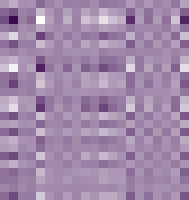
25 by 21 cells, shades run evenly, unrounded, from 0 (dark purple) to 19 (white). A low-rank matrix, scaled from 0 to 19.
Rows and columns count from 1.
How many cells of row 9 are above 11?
7
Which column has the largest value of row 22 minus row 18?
5
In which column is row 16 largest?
21
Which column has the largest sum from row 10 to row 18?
14
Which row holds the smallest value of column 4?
3
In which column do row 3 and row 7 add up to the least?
2
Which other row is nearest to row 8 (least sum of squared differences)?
18
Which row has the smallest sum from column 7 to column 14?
9
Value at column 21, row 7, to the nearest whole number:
10
